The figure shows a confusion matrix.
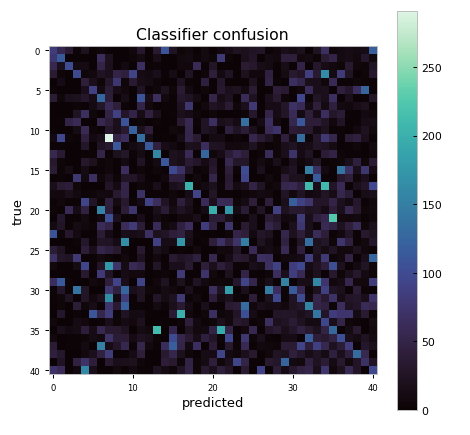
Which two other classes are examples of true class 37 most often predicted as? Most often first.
6, 15
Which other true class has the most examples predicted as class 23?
39
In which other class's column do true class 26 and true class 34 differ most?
40
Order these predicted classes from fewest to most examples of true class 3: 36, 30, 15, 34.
15, 30, 36, 34
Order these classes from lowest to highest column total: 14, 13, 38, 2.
2, 14, 38, 13
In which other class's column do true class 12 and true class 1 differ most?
8
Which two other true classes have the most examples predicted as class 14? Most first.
0, 37
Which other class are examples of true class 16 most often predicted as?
33
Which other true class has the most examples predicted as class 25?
7
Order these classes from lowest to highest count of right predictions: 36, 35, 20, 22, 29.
22, 36, 35, 29, 20
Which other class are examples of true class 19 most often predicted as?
30
